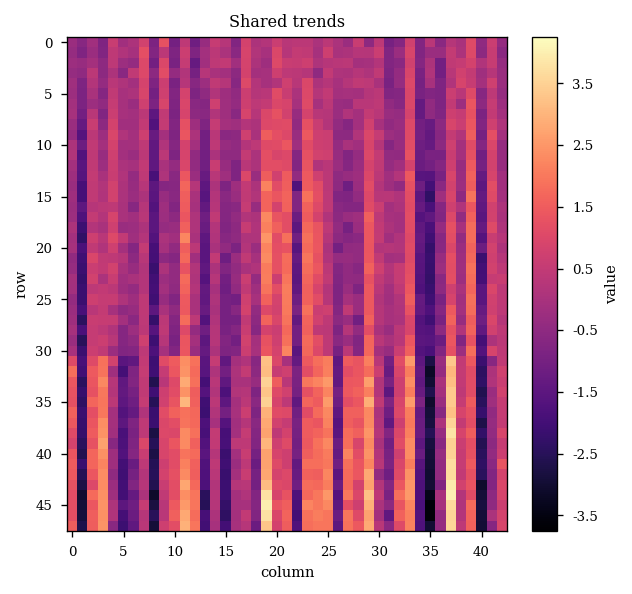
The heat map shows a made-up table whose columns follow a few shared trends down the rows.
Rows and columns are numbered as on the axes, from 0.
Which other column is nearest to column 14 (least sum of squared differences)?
30
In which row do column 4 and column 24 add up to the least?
3
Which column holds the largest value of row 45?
19
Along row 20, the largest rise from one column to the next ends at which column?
23
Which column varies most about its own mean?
37
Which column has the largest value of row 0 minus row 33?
35
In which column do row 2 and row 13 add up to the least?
8
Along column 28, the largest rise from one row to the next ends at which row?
31
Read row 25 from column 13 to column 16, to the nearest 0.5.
-1.5 0 -1 -1
